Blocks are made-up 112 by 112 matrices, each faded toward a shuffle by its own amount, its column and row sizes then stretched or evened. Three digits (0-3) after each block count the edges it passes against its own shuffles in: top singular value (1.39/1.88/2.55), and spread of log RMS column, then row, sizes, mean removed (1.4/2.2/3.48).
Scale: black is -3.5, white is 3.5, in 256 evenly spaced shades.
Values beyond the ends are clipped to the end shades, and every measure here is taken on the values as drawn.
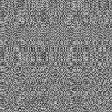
3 1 2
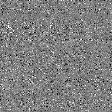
0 1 2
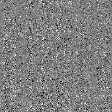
1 2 1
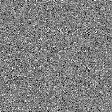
1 1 1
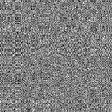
3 1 1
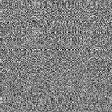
3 0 2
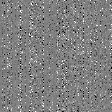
0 3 0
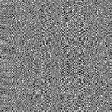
3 2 0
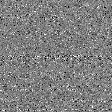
1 0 2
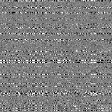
3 1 3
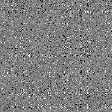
2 2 2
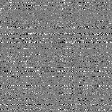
2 1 3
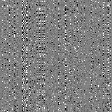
3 3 0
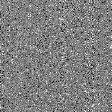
1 2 0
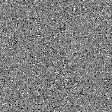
0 1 1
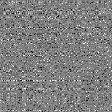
3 0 2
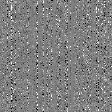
1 3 0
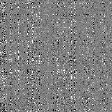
1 3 2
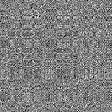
3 0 1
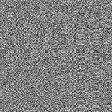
3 1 1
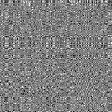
3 1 2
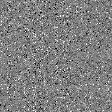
0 2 0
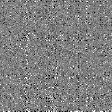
2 2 2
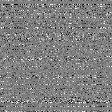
2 0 3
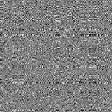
3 1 2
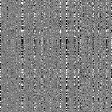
3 3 1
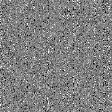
1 2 0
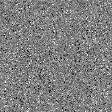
0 1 0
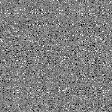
2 1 2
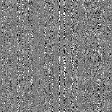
2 3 0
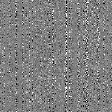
2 3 1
